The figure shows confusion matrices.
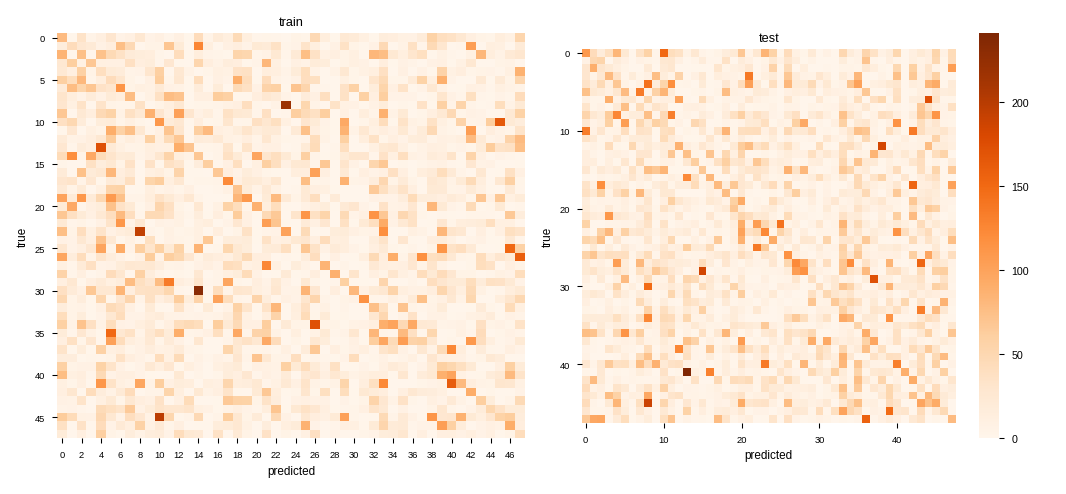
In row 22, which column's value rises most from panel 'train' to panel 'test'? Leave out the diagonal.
25
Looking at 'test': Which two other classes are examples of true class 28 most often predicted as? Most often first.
15, 27
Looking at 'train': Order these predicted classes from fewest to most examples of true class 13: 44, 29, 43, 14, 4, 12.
14, 43, 29, 44, 12, 4
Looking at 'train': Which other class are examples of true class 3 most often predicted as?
21
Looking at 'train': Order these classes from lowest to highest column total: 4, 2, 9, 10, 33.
9, 2, 10, 4, 33
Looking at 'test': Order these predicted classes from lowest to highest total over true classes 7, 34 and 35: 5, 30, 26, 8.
30, 26, 5, 8
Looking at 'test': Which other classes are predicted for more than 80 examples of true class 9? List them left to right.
5, 28, 40
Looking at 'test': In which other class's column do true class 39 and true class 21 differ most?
3
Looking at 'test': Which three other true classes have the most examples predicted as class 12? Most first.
38, 6, 3
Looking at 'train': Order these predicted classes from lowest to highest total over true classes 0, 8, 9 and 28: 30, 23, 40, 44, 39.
44, 30, 40, 39, 23
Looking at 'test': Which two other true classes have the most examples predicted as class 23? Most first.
40, 0
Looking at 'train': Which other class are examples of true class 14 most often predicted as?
1
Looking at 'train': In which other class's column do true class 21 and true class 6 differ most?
32
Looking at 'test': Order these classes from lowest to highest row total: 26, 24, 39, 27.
39, 24, 26, 27
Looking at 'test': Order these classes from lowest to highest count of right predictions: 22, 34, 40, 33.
33, 34, 22, 40
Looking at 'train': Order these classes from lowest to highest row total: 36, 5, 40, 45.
40, 5, 36, 45
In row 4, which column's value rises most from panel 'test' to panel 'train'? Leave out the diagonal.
47
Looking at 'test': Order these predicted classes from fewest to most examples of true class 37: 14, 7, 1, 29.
1, 7, 14, 29
